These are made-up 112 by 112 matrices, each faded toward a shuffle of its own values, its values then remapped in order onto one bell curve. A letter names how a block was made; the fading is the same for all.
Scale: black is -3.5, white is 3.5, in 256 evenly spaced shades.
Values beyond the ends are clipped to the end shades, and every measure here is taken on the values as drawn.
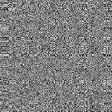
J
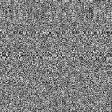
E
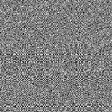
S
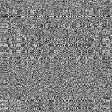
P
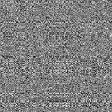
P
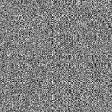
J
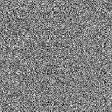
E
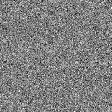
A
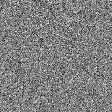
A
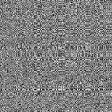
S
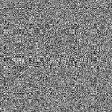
J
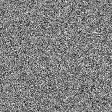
A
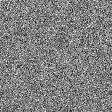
A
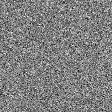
A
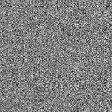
E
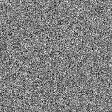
A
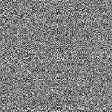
J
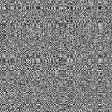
S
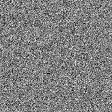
A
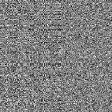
J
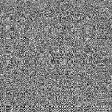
J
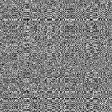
S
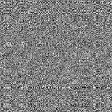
P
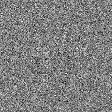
A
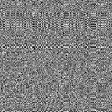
S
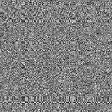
P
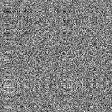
E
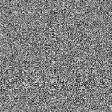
E
